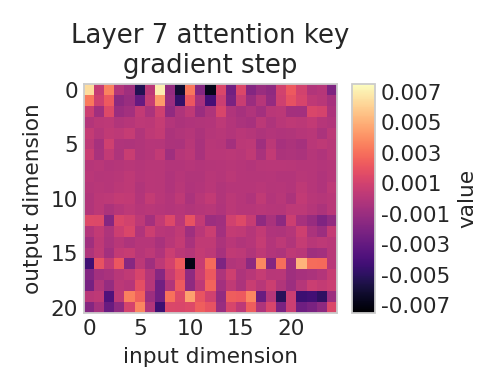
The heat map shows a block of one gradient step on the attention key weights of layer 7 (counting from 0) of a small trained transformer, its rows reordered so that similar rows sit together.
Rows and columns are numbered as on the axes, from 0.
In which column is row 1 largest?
7
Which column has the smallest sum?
23
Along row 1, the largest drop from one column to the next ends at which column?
8
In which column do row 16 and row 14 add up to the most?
21
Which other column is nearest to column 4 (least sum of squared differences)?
16
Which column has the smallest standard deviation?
6
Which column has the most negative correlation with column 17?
10
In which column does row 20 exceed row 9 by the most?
5
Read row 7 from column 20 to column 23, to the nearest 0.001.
0 0 0 0
